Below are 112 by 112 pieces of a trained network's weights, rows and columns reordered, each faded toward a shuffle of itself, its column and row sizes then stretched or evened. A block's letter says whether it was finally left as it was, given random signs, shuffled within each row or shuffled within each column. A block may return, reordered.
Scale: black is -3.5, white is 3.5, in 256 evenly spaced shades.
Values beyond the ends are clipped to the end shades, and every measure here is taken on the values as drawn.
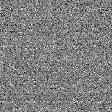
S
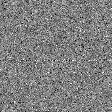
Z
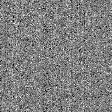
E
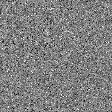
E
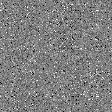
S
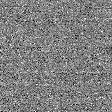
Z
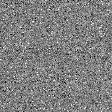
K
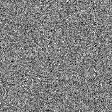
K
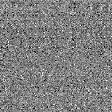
S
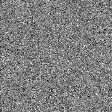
K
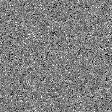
K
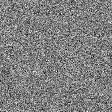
Z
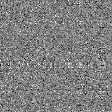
S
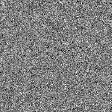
K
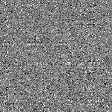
S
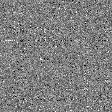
K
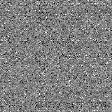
S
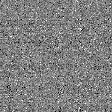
S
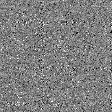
K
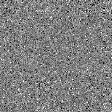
S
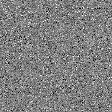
K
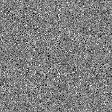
K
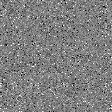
S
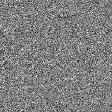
S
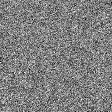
Z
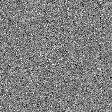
E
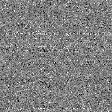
S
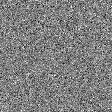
Z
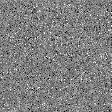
K
